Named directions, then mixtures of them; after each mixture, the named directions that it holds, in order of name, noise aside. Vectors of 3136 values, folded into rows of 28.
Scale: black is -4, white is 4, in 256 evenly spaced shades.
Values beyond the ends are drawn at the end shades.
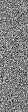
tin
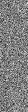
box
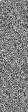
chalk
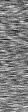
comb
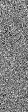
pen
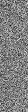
box, pen.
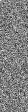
chalk.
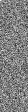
chalk.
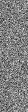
box, chalk.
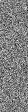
chalk, tin.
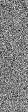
pen, tin.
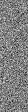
tin.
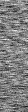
comb.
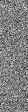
pen, tin.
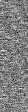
chalk, comb.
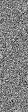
box, tin.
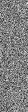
box.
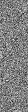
box, tin.
